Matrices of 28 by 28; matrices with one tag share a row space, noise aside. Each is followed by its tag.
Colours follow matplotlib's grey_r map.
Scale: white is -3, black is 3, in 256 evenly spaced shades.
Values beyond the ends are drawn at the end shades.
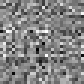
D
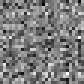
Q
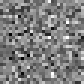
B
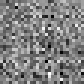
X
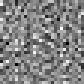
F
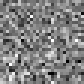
B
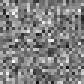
X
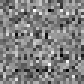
X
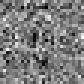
D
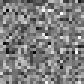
Q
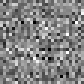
X
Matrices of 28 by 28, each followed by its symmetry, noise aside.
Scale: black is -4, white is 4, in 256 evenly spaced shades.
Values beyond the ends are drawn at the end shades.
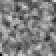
antisymmetric.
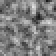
symmetric across the other diagonal.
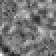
symmetric across the other diagonal.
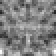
mirrored left to right.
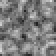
symmetric.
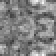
mirrored top to bottom.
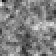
antisymmetric.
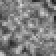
symmetric across the other diagonal.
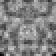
mirrored left to right.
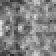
mirrored top to bottom.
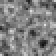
symmetric.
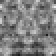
mirrored left to right.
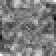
same after a half turn.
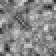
symmetric.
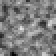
no symmetry.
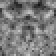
mirrored left to right.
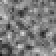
symmetric across the other diagonal.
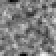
no symmetry.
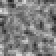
antisymmetric.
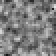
antisymmetric.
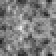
mirrored top to bottom.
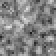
symmetric.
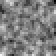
antisymmetric.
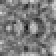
mirrored top to bottom.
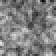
antisymmetric.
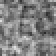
antisymmetric.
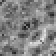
symmetric.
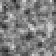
no symmetry.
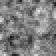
antisymmetric.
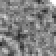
symmetric across the other diagonal.
